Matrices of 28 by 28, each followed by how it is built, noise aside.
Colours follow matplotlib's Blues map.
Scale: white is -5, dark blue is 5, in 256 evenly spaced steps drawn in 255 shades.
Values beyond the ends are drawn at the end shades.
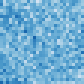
smooth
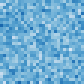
noise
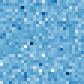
sparse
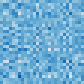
low rank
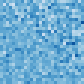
upper triangular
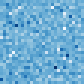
sparse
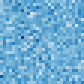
noise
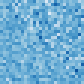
upper triangular
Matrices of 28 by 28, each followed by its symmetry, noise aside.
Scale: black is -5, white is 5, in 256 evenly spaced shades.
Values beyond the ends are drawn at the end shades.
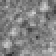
symmetric.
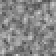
same after a half turn.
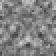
mirrored left to right.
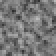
symmetric across the other diagonal.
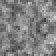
mirrored top to bottom.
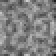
mirrored top to bottom.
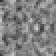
mirrored top to bottom.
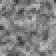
no symmetry.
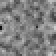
mirrored top to bottom.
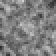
symmetric across the other diagonal.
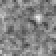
symmetric across the other diagonal.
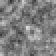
symmetric.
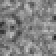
mirrored top to bottom.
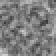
symmetric across the other diagonal.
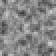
mirrored top to bottom.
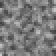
same after a half turn.
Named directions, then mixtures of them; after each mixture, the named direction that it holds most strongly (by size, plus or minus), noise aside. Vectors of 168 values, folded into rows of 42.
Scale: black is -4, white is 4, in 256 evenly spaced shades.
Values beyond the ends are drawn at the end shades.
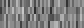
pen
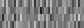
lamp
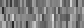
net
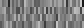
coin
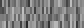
pen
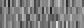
pen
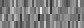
lamp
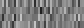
lamp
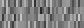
lamp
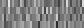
coin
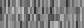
pen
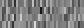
lamp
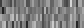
net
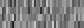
lamp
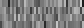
coin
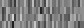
lamp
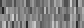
net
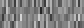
lamp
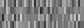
lamp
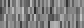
pen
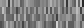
coin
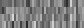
net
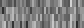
net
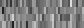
net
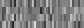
lamp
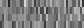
coin
